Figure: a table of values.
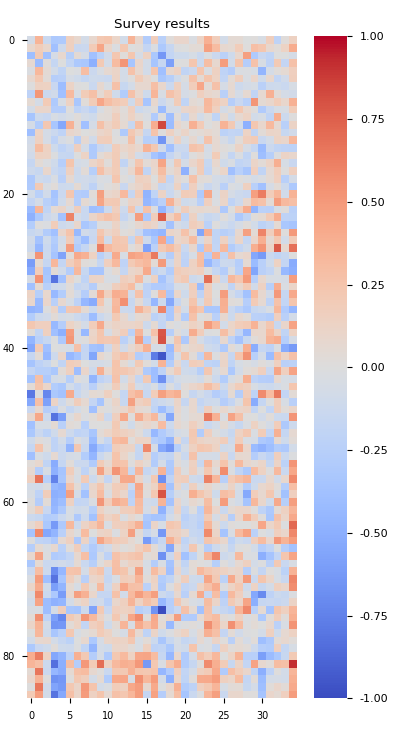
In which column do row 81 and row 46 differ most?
0
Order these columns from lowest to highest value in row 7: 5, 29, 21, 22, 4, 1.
4, 29, 21, 22, 5, 1
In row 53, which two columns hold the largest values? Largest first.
15, 27
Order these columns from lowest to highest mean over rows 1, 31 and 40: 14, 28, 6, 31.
31, 6, 14, 28
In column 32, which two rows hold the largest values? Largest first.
27, 46
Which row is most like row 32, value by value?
51
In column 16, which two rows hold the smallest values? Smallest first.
41, 74
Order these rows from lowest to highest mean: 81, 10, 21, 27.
10, 21, 27, 81
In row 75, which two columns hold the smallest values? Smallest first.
4, 3
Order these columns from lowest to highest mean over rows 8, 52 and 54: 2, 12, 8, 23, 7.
8, 7, 2, 23, 12
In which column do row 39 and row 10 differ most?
17
